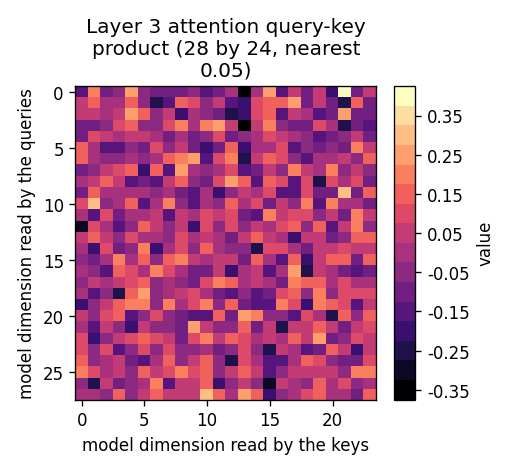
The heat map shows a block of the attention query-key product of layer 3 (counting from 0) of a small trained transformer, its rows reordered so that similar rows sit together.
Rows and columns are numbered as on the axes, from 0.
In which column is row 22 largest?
19
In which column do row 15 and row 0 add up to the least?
13
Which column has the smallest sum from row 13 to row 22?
1
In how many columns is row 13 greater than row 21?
11
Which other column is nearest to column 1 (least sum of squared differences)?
14
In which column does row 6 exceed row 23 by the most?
15
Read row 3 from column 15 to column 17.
0.2 -0.05 -0.1
